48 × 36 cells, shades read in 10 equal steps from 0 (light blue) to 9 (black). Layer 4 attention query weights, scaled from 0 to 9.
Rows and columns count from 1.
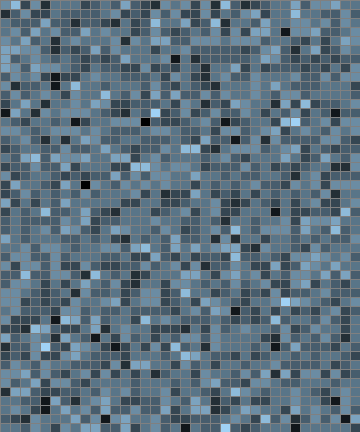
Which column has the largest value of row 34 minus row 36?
7
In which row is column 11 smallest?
11
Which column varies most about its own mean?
30
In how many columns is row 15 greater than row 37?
12
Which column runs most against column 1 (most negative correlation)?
25
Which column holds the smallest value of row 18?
4
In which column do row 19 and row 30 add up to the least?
15
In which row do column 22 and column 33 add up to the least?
3
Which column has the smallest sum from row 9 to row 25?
16
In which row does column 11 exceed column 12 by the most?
47
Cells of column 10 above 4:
18
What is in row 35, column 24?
8
